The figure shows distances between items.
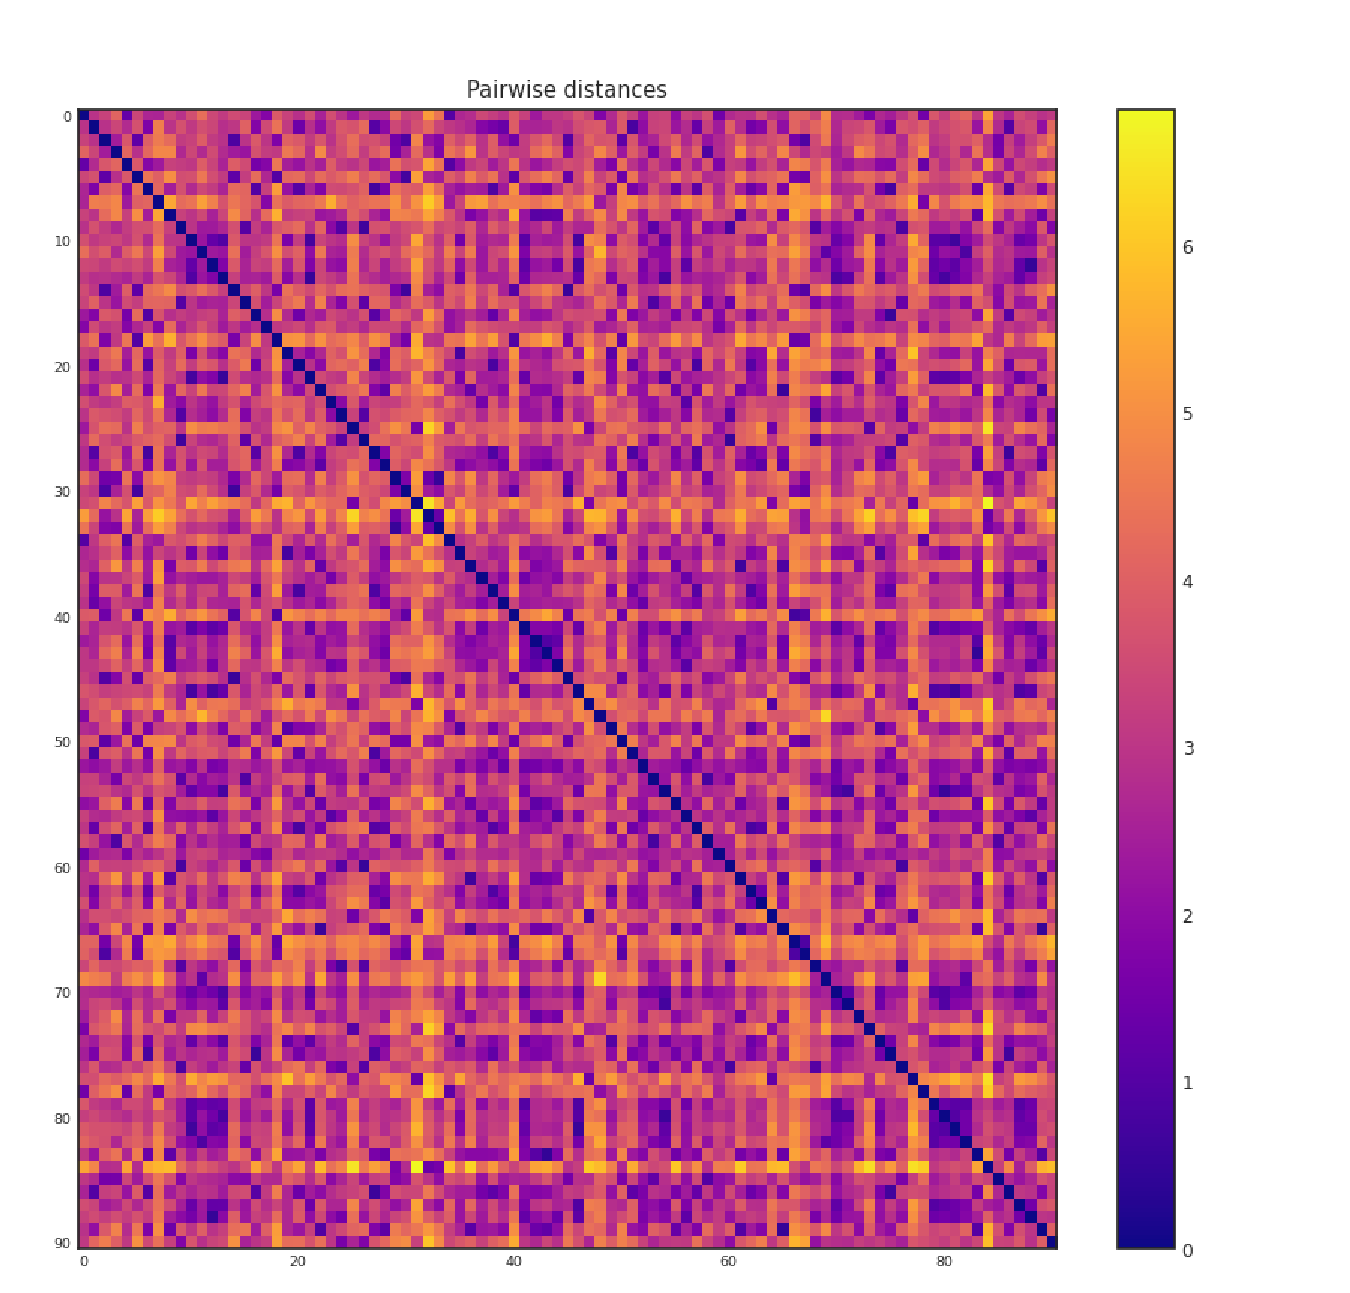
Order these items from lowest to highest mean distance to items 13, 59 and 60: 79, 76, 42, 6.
76, 79, 42, 6
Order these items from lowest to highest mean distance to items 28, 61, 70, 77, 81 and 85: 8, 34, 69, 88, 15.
88, 8, 15, 34, 69
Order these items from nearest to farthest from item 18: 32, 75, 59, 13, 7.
32, 59, 13, 7, 75
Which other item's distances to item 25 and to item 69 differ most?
73
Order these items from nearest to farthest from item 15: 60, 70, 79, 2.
60, 70, 79, 2
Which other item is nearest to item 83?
43
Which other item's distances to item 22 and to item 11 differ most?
69
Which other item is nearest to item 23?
56
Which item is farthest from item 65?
84
